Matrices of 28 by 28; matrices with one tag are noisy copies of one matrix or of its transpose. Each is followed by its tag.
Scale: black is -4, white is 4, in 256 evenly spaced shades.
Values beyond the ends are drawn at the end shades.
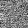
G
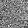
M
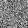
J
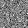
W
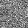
J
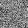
J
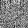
G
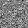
W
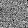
J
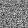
W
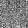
M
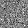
W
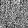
G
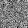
J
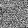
J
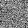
J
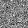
W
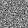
W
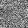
J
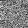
G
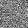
J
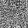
M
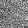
M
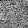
G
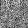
G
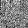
G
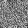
J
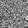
M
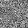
J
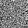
M
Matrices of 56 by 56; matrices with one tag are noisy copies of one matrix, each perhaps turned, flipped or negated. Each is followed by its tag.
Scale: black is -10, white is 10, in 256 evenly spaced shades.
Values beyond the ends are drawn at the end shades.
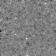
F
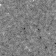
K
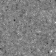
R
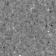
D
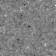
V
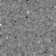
F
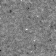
V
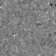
R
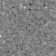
D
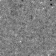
R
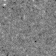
R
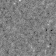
D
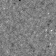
D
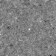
V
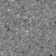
K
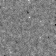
F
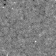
R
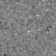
K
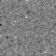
F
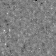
D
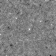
V
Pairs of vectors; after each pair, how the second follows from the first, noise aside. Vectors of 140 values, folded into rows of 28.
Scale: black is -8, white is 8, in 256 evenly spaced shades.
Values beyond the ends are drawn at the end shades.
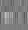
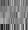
wrapped around, negated, scaled up.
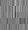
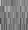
wrapped around, negated.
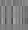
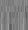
wrapped around, negated, shrunk.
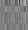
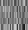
wrapped around, negated, scaled up.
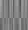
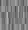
wrapped around, negated.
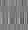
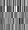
wrapped around, scaled up.
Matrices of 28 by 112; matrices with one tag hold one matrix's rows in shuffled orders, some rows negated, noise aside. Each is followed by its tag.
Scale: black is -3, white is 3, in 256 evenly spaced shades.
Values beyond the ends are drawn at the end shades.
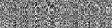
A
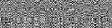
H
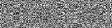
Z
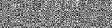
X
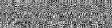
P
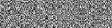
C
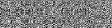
C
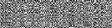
H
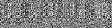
C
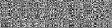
H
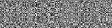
A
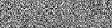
C
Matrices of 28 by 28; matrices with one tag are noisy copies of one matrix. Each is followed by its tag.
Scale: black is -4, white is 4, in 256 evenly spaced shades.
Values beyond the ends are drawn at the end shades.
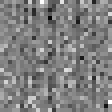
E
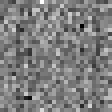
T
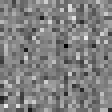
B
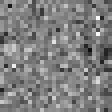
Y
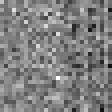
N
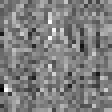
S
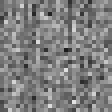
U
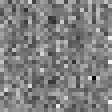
E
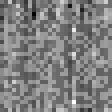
U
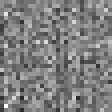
B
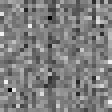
E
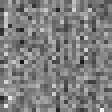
B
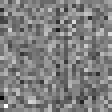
B
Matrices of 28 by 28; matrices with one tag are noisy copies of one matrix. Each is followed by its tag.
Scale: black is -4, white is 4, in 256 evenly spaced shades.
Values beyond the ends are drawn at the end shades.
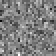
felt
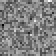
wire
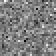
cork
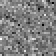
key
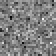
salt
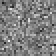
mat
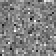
wire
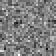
felt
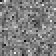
cork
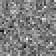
salt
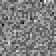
wire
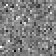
mat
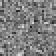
felt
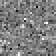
felt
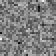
key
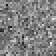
salt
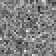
key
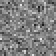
key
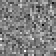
key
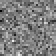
felt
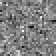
felt
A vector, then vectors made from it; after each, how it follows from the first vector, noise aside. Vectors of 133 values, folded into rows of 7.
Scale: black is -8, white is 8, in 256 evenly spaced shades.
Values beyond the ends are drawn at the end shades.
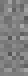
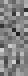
wrapped around, scaled up.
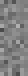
wrapped around, negated.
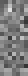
scaled up.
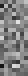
wrapped around, scaled up.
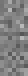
copied.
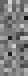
scaled up.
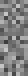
reversed, scaled up.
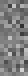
wrapped around, scaled up.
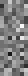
scaled up.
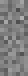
wrapped around, negated.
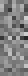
negated, scaled up.
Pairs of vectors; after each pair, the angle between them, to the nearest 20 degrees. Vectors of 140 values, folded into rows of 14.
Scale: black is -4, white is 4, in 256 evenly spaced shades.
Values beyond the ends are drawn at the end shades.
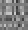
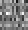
40 degrees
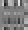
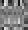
160 degrees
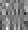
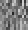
120 degrees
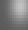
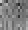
120 degrees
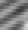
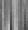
100 degrees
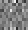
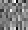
20 degrees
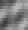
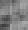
40 degrees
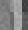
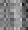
40 degrees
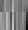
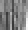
160 degrees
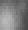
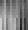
40 degrees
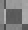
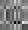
60 degrees
